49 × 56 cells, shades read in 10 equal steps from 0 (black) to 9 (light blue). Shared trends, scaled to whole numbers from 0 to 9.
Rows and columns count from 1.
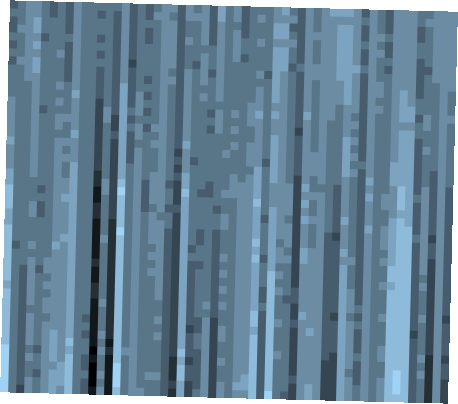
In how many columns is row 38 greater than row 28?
11
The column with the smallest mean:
12
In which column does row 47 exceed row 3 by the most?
1
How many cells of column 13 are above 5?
10
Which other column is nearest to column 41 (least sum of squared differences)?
27
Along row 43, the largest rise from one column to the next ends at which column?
15
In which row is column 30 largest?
48
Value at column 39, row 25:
5
